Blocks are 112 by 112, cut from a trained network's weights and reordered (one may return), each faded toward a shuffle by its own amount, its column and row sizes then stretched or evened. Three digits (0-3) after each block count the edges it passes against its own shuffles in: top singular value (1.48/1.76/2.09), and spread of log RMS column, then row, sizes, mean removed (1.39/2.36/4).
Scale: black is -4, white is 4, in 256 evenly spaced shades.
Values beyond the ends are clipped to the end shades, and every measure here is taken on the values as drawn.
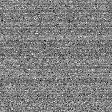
2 0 1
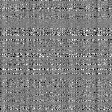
3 0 3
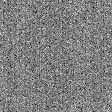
0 0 0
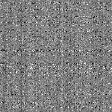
1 0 2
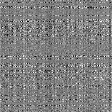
3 0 3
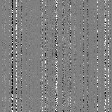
3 3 0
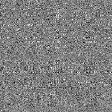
1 1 2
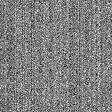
2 1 0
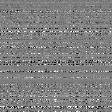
2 1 3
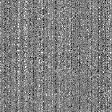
3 2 1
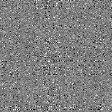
0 2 2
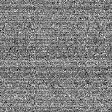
3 1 0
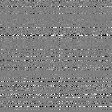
2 1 3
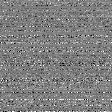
1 0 3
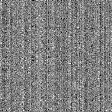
3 1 1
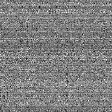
3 1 1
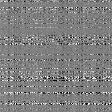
3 0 3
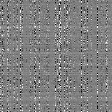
2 3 1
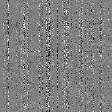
1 3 1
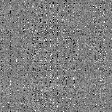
0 2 1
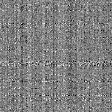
3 1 2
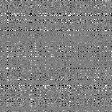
2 2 3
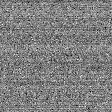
2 0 0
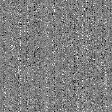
0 2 0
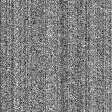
3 0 0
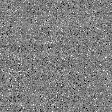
0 1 0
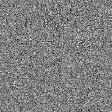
0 1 1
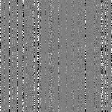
3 3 0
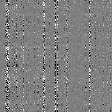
2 3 1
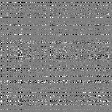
1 2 3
